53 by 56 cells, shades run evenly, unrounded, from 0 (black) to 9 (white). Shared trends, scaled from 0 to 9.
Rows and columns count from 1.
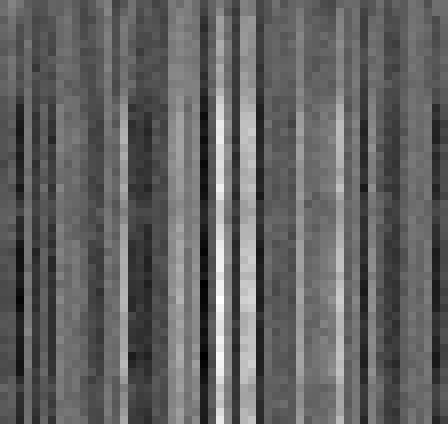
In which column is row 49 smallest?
26
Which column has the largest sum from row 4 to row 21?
28
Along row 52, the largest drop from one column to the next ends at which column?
33
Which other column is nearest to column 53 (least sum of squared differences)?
9
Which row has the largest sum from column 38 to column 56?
47
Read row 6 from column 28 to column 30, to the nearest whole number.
6 4 2
